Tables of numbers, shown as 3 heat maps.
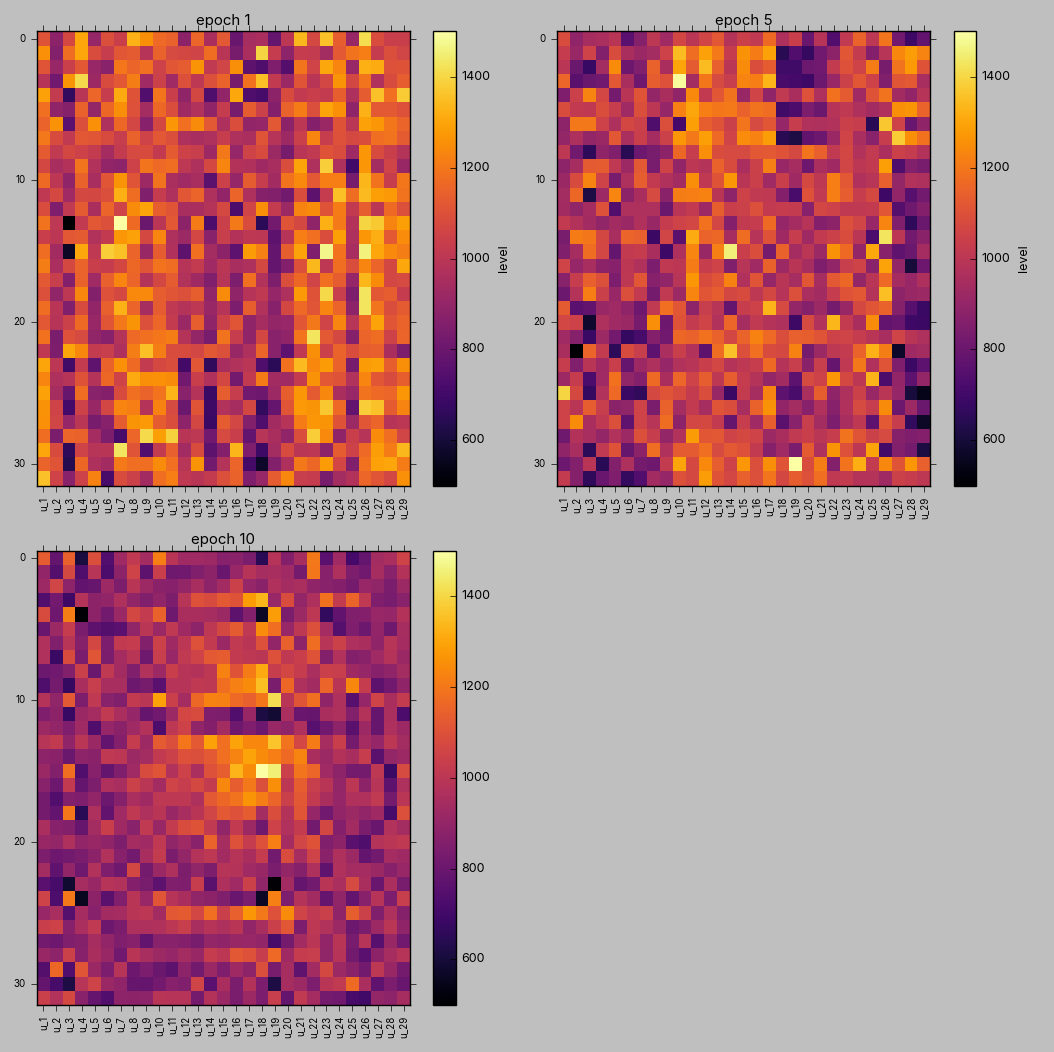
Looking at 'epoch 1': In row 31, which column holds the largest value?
u_1
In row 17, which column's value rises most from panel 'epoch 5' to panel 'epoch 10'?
u_17
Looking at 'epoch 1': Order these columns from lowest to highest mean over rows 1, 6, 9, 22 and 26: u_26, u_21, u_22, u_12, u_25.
u_25, u_12, u_22, u_21, u_26
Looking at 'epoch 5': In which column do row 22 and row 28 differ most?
u_2
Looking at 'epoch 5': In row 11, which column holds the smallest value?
u_3
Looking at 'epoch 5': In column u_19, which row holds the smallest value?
7
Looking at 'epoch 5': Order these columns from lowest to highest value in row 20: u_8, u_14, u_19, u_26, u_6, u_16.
u_19, u_26, u_6, u_16, u_14, u_8
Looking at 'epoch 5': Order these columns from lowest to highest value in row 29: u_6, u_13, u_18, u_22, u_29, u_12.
u_29, u_6, u_18, u_13, u_12, u_22
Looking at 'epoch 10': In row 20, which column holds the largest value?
u_19
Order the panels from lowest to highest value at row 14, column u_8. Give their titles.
epoch 5, epoch 10, epoch 1
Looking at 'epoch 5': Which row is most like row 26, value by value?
9
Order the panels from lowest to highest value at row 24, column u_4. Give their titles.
epoch 10, epoch 5, epoch 1
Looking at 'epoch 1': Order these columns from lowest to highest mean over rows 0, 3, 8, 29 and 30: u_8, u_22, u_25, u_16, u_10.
u_25, u_16, u_22, u_10, u_8
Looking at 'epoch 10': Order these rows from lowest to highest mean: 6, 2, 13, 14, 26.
2, 26, 6, 14, 13
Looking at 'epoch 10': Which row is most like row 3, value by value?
9
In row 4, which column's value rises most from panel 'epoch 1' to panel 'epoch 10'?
u_3
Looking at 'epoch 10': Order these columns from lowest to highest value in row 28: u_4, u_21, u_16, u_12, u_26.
u_26, u_4, u_12, u_21, u_16
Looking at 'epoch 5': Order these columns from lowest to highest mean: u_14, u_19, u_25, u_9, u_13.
u_19, u_9, u_25, u_14, u_13
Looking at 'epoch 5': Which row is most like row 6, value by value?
14
